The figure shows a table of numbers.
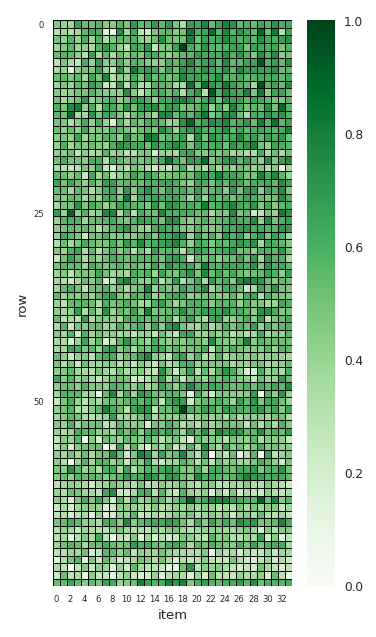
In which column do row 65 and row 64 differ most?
5
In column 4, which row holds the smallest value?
55
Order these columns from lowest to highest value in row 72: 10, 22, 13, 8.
8, 10, 13, 22
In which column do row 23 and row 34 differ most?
7
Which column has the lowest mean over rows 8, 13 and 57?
10
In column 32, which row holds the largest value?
11
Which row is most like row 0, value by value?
54
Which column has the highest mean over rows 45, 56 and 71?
21
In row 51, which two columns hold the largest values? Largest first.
18, 7
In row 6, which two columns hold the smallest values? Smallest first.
2, 8
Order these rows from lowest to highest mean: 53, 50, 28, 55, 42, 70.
70, 55, 53, 42, 50, 28
